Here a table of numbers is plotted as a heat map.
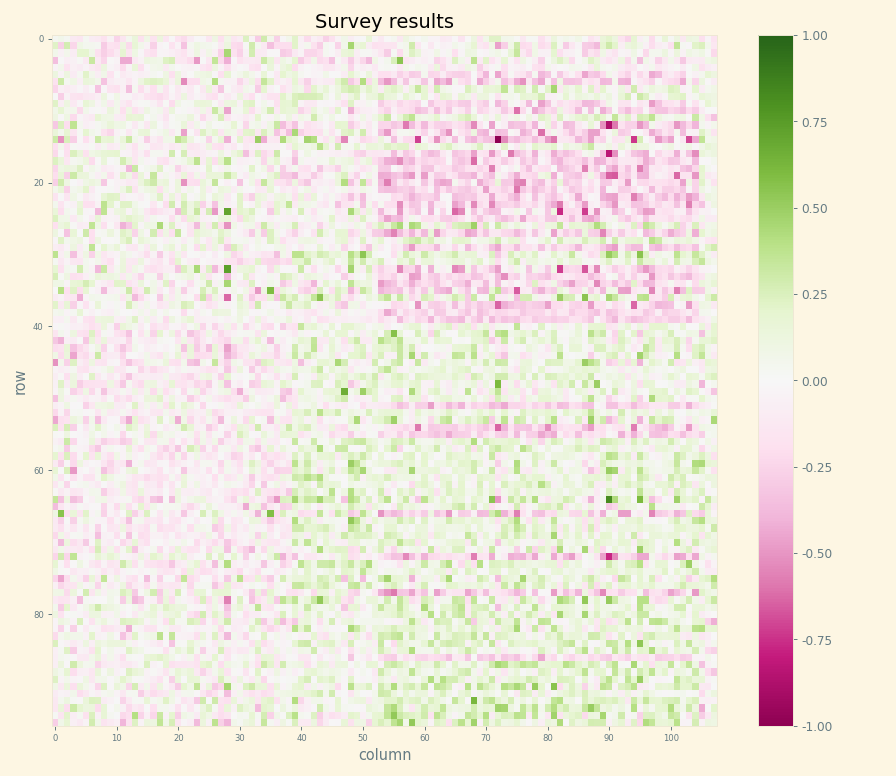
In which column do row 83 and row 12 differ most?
68
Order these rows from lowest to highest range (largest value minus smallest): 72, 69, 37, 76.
76, 69, 37, 72
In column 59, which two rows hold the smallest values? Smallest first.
14, 54
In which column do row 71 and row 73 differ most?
28
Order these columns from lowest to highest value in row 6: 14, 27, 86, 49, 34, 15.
49, 86, 27, 14, 15, 34
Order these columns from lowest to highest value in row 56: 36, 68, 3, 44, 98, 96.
3, 36, 44, 98, 96, 68
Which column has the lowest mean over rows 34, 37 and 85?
72
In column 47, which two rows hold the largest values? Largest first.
49, 20
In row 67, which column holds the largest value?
48
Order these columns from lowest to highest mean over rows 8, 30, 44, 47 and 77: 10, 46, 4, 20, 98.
4, 98, 10, 20, 46
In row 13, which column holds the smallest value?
79
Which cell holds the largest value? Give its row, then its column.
64, 90
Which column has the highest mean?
39
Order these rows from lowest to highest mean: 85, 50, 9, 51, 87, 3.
51, 9, 3, 50, 85, 87
